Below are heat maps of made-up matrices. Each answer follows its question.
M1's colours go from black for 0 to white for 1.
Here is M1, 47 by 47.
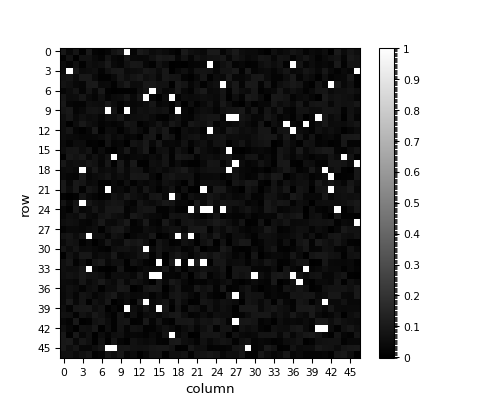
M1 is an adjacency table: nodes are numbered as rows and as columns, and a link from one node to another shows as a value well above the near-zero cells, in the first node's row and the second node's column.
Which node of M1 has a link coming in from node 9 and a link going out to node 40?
node 10
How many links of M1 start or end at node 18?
6
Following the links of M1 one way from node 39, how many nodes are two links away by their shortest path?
3
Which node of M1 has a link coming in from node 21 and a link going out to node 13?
node 7
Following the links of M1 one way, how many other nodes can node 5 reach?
5
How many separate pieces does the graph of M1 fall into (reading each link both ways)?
2
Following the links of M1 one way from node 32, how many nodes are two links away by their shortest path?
4
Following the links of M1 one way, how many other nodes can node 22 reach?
3
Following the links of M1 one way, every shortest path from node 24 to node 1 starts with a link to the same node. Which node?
node 23
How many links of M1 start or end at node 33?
2
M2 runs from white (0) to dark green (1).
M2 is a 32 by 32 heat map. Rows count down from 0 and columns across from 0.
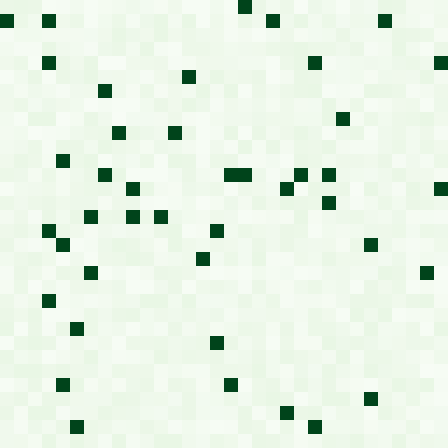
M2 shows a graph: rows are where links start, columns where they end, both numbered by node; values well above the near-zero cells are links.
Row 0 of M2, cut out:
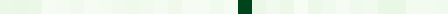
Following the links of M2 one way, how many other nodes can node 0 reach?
6
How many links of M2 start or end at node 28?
1
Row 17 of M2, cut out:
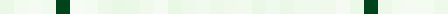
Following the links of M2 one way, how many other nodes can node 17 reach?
5
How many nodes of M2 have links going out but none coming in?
4
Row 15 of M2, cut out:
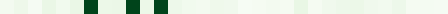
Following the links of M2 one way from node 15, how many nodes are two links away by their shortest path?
4
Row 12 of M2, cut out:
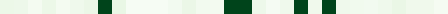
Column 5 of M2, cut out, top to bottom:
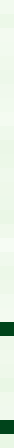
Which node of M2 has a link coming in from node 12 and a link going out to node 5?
node 23
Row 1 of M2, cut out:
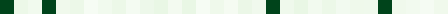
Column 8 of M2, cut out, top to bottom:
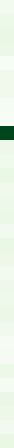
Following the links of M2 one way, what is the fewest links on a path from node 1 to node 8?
5
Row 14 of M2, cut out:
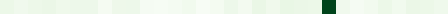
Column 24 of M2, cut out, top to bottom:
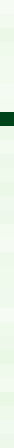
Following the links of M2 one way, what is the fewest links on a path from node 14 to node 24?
6
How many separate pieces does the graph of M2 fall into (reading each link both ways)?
4
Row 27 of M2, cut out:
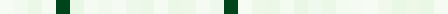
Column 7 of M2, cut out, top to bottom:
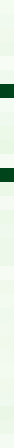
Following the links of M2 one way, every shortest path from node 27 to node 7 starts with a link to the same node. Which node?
node 16
